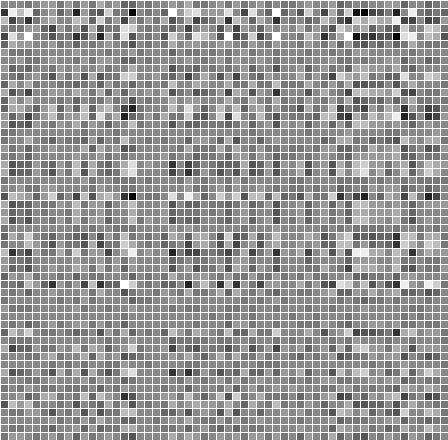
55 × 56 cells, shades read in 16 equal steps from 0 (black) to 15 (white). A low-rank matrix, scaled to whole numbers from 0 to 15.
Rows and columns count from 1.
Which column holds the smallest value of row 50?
16
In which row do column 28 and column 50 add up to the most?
15
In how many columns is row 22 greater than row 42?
25
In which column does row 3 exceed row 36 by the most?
50
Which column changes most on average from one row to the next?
17
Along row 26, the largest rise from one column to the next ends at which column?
45
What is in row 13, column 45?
5
